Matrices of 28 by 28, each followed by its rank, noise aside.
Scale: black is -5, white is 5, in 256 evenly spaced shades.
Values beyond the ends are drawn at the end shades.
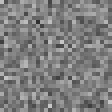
five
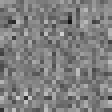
six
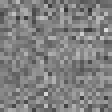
six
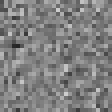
seven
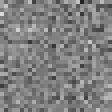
six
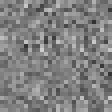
six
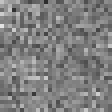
five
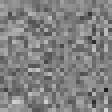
five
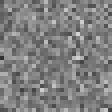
eight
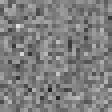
eight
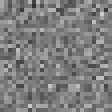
five
